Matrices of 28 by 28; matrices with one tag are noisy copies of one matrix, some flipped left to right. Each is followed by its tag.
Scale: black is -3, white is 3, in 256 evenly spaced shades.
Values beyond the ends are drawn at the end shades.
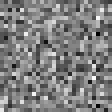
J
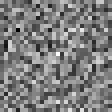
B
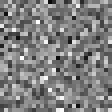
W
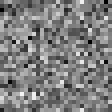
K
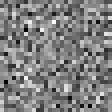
J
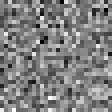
W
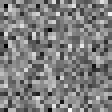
B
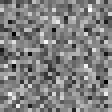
J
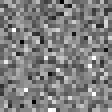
W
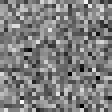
J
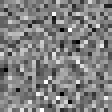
B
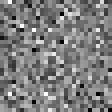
W
